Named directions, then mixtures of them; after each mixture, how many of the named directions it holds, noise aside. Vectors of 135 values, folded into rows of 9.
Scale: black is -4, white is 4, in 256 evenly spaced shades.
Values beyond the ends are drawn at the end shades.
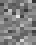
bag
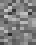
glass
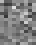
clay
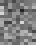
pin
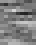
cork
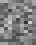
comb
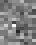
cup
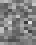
one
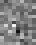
one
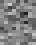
two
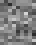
four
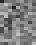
two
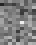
four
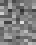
one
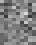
one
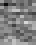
two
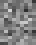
three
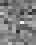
four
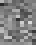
four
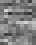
two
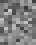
three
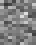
three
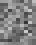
one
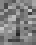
four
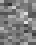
two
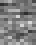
three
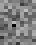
two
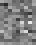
three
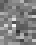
one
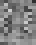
two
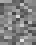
two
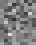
one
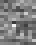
two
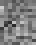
three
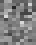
four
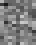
four
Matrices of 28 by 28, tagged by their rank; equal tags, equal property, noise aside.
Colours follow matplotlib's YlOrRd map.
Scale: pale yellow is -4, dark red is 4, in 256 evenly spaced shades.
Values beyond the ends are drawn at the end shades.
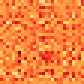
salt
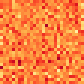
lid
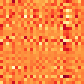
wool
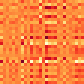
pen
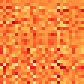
salt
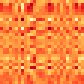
pen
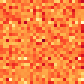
lid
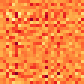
salt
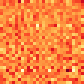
lid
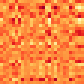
pen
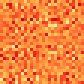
lid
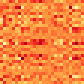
wool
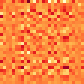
wool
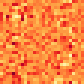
lid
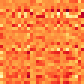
wool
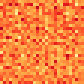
lid
